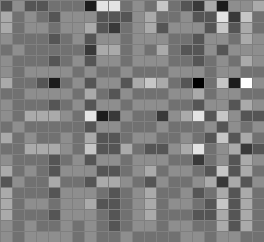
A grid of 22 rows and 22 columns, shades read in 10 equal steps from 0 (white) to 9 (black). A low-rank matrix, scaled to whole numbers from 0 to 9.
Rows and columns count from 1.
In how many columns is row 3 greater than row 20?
3
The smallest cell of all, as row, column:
8, 21
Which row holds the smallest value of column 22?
1
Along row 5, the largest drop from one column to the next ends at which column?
9
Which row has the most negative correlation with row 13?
17
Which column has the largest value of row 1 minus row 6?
19
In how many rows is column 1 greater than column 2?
4
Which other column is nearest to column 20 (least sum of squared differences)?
5
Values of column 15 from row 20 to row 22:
5 4 5
